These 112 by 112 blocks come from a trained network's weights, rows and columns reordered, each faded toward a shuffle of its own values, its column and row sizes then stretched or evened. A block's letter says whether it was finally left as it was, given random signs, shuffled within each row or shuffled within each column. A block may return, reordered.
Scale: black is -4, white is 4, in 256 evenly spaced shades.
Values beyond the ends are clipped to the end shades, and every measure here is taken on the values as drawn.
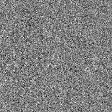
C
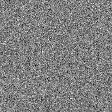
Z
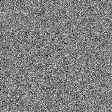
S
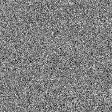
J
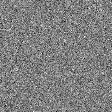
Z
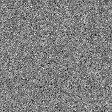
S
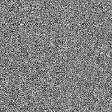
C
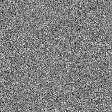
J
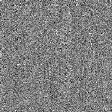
C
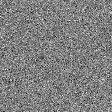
S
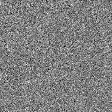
J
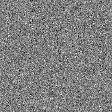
Z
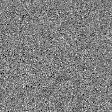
J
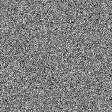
S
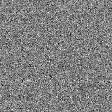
C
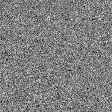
S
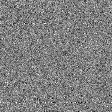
S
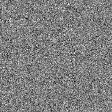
J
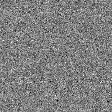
S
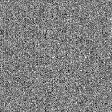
C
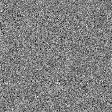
J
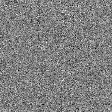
J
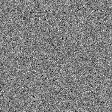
S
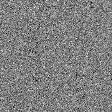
Z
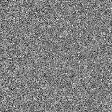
C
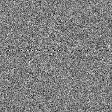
J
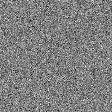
Z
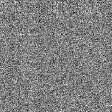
C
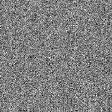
C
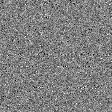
S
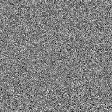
C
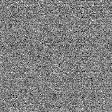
C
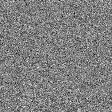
S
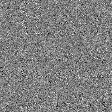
J
